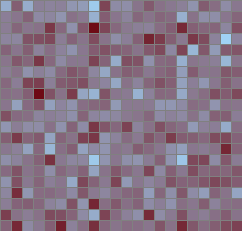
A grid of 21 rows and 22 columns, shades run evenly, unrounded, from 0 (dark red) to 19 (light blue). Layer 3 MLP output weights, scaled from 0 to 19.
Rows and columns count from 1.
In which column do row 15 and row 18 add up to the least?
5
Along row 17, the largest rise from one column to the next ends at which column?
12
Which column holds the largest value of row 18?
22
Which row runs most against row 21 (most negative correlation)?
2
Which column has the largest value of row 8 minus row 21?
17
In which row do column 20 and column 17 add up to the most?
15
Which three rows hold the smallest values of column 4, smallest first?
9, 6, 8
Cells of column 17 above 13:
7
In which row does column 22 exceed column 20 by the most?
18
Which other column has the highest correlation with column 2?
20
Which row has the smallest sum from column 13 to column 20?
4
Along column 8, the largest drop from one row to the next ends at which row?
13
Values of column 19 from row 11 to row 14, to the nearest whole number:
12 11 9 11
